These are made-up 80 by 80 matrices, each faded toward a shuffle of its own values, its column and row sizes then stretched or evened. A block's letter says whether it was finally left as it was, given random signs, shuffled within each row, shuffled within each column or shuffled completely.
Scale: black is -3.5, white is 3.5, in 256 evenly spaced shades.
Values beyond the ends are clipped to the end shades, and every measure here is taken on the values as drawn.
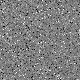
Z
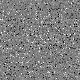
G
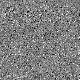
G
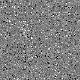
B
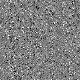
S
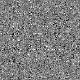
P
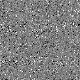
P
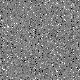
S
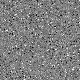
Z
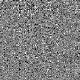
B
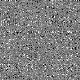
B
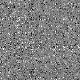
B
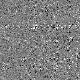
P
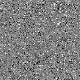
B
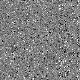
S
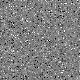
S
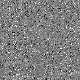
P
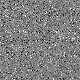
G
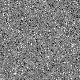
Z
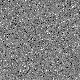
Z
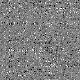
B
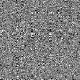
B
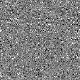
B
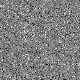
G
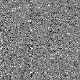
P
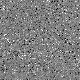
G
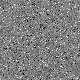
Z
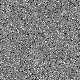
Z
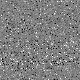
G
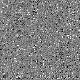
B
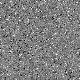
Z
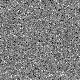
Z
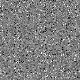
P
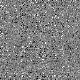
P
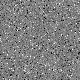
Z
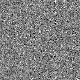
S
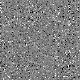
P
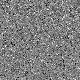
Z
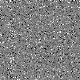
P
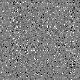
B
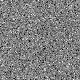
Z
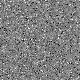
Z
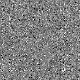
P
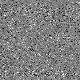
G
